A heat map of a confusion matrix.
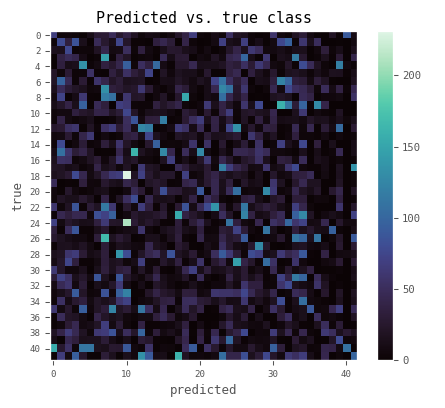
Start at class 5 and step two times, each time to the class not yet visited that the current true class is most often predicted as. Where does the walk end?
27
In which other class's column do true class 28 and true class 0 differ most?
9
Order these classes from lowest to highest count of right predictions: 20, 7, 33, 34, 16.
33, 16, 20, 34, 7
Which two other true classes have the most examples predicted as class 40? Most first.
0, 38
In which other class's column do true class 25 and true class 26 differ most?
7
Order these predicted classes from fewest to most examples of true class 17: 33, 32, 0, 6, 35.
35, 0, 6, 32, 33
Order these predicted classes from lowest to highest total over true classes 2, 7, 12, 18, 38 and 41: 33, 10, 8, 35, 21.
21, 35, 33, 8, 10
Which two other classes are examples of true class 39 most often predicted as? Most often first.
24, 22
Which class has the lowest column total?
40
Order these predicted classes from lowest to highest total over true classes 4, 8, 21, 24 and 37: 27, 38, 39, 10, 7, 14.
38, 27, 14, 39, 7, 10
